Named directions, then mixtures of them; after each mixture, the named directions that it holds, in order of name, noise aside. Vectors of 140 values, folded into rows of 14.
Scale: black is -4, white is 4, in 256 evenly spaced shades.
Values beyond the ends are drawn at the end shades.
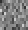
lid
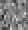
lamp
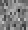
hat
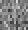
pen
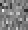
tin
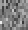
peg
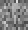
hat, pen.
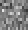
tin.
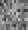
hat, tin.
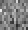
lid, pen.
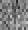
pen.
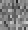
pen.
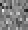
tin.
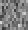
lamp, peg.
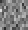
lamp, lid.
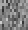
peg.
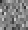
lid.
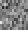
peg, tin.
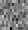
lamp, peg.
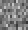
lamp, pen.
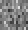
pen.
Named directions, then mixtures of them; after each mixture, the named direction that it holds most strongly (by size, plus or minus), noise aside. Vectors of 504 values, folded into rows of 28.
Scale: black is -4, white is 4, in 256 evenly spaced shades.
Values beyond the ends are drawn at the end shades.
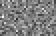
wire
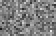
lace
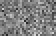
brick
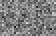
brick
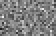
wire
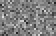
brick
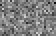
brick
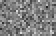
lace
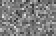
lace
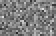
lace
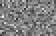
wire
